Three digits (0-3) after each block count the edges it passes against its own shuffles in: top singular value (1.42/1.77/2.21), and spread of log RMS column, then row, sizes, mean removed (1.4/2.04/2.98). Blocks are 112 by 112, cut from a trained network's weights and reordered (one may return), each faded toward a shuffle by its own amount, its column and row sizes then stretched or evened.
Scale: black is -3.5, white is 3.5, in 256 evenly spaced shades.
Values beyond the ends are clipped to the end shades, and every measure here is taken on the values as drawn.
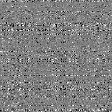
2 1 3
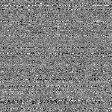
1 1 3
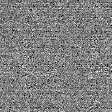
1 2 1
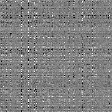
3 3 2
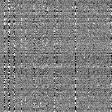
3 3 0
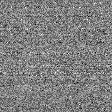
0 0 2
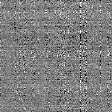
2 3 1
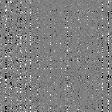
3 3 2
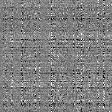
3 3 2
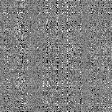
1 3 2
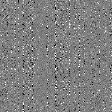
2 3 0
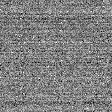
2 1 1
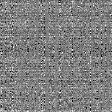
2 3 1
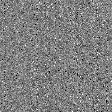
0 2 0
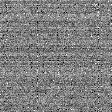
2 2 1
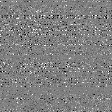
2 1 3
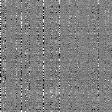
2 3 0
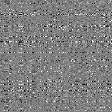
3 1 3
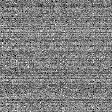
3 2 0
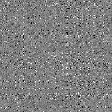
3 2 2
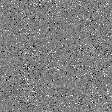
0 1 1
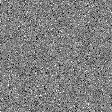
0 1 0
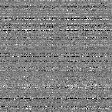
3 2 3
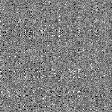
1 2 2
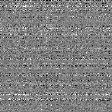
2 2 3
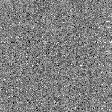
1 0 1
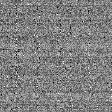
1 2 1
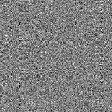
3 1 0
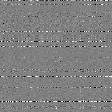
3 0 3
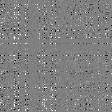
1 3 3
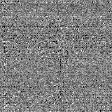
1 2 2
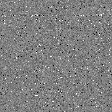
0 1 1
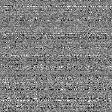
2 2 3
